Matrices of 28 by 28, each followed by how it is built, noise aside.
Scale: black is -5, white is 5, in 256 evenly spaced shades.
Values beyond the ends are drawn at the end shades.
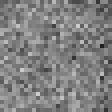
smooth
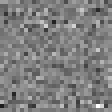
uneven rows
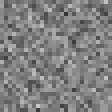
Toeplitz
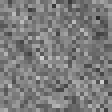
Toeplitz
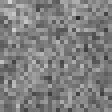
smooth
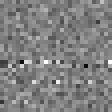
uneven rows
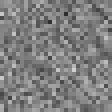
Toeplitz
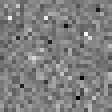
sparse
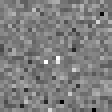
sparse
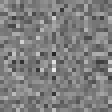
low rank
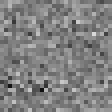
uneven rows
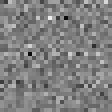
uneven rows
